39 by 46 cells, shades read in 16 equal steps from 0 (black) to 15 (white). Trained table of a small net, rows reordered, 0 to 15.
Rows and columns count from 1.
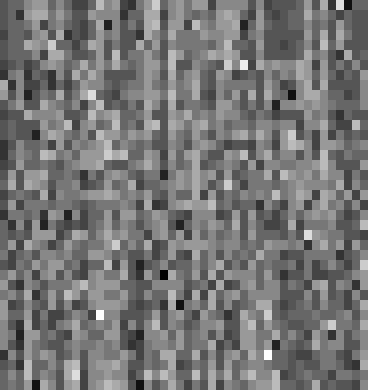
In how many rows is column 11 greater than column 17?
15
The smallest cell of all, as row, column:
28, 21
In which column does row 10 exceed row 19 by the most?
12
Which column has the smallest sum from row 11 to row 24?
1
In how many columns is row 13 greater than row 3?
20
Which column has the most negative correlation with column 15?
3
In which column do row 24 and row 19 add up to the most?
39
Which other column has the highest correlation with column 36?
37
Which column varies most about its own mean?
4
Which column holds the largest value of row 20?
35
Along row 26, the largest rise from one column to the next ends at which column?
25
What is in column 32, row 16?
5
